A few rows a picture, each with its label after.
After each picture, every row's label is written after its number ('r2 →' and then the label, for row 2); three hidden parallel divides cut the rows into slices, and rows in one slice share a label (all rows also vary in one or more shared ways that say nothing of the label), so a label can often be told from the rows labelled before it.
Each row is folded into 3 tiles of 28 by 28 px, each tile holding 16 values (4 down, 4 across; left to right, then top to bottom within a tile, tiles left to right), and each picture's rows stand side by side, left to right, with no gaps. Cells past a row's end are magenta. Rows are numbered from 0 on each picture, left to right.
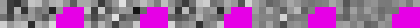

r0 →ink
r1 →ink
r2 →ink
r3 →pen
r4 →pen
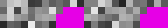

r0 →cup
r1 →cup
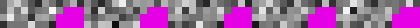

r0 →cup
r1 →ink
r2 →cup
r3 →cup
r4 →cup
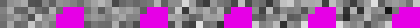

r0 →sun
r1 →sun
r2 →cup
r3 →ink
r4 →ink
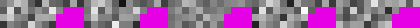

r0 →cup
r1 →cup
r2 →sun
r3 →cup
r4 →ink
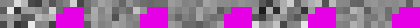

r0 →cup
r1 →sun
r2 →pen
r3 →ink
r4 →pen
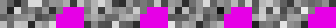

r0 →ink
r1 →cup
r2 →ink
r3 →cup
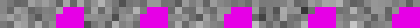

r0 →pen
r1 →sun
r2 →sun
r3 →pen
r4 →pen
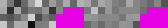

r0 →ink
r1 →sun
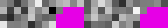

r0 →ink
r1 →cup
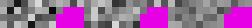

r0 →ink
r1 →cup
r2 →pen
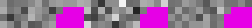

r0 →pen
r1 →ink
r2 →sun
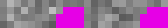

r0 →sun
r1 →pen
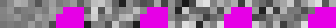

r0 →sun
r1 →cup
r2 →ink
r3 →ink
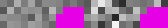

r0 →sun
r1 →cup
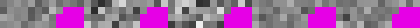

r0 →sun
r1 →ink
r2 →cup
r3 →pen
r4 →pen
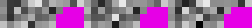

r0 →ink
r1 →ink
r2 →ink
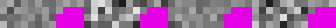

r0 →pen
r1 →cup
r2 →sun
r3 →ink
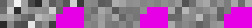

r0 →cup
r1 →pen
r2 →pen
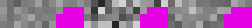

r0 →pen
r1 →ink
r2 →sun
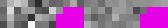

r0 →cup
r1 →pen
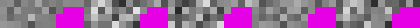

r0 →pen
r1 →cup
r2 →ink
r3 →pen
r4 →cup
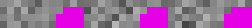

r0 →sun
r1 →sun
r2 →sun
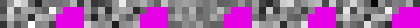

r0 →cup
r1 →ink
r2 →sun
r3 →ink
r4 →cup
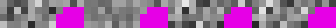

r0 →ink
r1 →pen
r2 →cup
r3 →cup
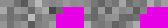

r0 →pen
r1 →pen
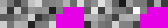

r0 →ink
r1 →cup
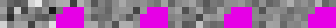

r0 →ink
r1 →pen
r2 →sun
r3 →pen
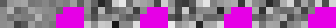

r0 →sun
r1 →ink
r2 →ink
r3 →ink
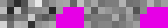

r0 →ink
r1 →pen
